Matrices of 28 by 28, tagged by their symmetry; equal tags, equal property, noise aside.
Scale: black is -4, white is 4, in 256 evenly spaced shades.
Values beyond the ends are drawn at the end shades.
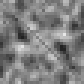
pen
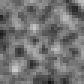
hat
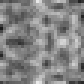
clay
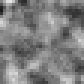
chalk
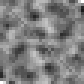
pen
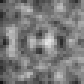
clay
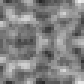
clay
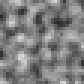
chalk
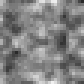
clay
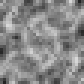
pen
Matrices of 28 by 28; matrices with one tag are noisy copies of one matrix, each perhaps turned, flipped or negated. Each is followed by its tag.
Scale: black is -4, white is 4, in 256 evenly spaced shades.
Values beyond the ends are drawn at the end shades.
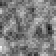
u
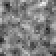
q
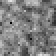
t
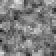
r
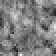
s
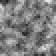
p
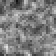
r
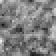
t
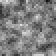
p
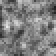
u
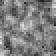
p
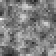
u
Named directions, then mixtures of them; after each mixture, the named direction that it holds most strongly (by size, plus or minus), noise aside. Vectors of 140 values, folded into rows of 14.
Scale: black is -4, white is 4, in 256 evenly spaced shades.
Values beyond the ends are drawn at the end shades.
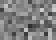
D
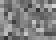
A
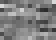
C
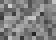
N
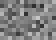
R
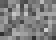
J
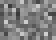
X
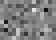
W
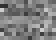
C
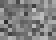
R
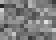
C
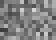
R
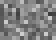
X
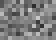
R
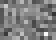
X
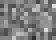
X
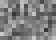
J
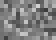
X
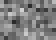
C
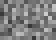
J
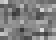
C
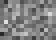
J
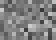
D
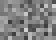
D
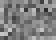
A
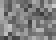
A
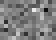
W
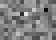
R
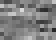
C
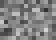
W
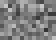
J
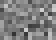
D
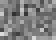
J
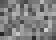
J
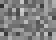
R
